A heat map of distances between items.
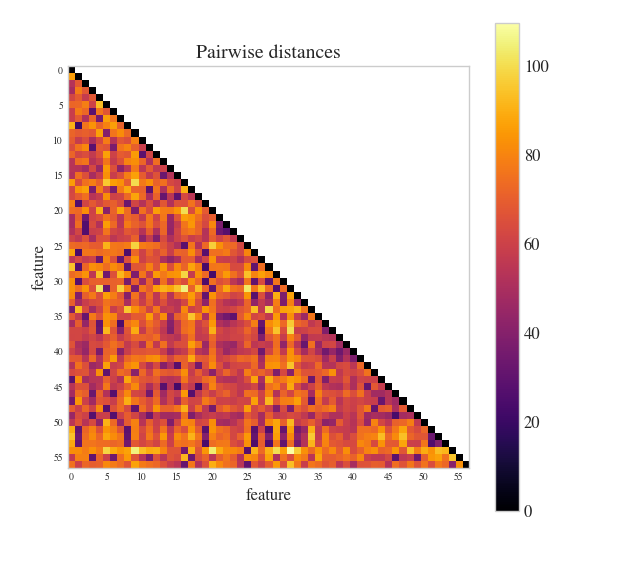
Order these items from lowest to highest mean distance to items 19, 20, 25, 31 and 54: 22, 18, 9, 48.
48, 9, 18, 22
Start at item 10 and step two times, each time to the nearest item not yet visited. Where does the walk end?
24
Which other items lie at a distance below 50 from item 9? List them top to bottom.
5, 20, 29, 31, 43, 48
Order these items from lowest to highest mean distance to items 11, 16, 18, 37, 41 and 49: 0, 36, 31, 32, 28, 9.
36, 0, 32, 28, 9, 31
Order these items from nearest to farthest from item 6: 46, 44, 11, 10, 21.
46, 11, 10, 44, 21
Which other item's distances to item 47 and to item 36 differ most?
7
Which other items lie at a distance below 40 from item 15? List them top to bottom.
13, 18, 42, 45
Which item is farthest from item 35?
17
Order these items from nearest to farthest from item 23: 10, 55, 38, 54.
10, 38, 55, 54
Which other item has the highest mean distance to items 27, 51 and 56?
31
